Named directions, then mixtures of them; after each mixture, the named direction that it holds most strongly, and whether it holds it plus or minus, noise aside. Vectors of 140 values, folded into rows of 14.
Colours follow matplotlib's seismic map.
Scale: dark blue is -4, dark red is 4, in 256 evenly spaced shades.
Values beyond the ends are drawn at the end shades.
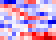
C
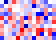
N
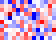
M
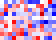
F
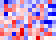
F, plus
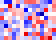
F, minus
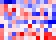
C, plus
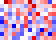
N, minus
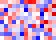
F, minus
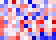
N, plus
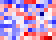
C, plus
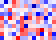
N, plus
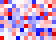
N, minus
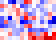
C, plus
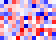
N, plus
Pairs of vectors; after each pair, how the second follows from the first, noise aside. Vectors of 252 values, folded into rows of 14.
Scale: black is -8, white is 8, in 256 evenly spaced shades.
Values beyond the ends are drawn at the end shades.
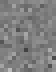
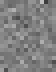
shuffled.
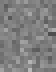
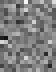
reversed, scaled up.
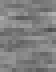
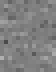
reversed, partly zeroed.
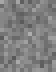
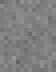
negated, shrunk.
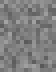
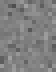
reversed, partly zeroed.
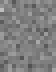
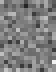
reversed, scaled up.
